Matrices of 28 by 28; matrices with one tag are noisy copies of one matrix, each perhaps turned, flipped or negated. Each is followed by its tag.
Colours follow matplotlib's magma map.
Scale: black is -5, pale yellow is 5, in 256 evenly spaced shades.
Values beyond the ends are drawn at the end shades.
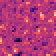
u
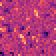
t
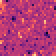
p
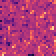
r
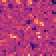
t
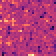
r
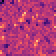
t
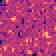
p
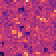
t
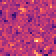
u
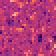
u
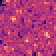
p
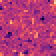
p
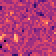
u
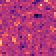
u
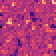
t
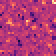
t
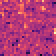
r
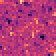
p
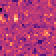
u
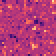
t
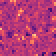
t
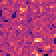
u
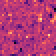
u
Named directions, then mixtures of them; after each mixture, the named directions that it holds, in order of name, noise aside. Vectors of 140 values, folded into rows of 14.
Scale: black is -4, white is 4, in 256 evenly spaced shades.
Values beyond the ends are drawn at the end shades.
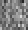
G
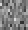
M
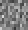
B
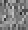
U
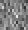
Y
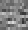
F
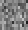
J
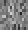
B, M, U.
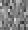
M.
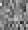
J, M.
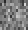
B, G, Y.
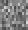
J, M, U.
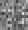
F, J, U.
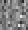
F, G.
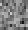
F, M.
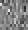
M, Y.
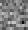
F, M.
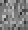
U.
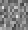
B, Y.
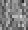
G.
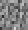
B.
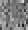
G, J.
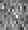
Y.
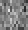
M, U, Y.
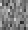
M.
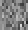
B, J, M.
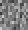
B.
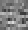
F.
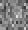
G, J, Y.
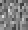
B, U.
